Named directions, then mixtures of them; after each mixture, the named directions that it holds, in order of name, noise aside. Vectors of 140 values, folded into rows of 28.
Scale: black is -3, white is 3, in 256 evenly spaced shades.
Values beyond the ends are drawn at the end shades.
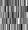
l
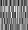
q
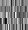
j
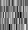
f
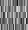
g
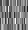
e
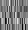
e, j.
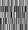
j, q.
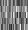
f, g, q.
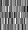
e.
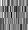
q.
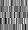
e, j, l.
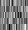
f.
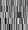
e, f, j.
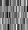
e, j, l.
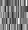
l.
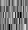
f.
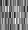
e, q.
